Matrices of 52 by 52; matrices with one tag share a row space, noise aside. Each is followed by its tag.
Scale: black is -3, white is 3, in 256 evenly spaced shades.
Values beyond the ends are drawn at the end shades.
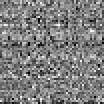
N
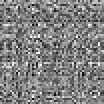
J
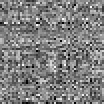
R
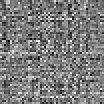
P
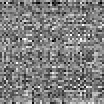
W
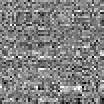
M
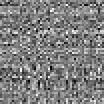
N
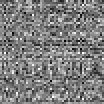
W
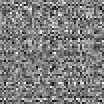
W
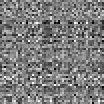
J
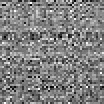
P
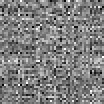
R
